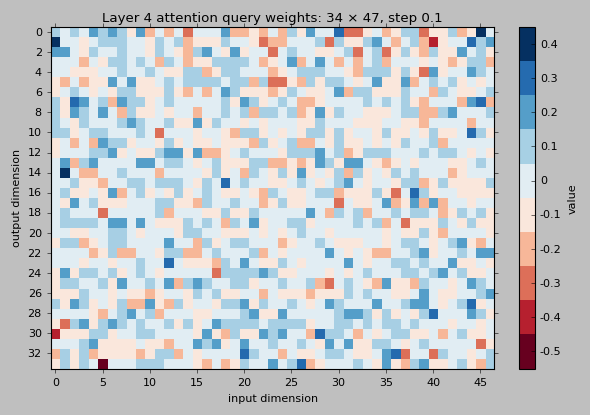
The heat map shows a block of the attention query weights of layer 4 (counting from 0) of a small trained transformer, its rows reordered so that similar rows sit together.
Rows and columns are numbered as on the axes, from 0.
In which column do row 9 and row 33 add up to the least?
5
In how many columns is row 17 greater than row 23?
12
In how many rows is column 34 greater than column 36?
14
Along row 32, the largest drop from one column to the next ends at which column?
37
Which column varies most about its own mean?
39
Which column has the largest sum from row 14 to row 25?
1
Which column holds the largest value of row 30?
28
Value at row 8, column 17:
0
